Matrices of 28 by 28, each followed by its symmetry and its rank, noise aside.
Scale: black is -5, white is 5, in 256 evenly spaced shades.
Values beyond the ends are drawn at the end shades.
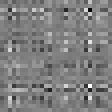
no symmetry, rank two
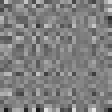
no symmetry, rank two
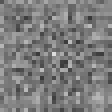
symmetric, rank four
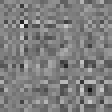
symmetric, rank two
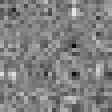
symmetric, rank three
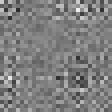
symmetric, rank two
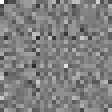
symmetric, rank four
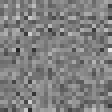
no symmetry, rank three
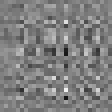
no symmetry, rank two
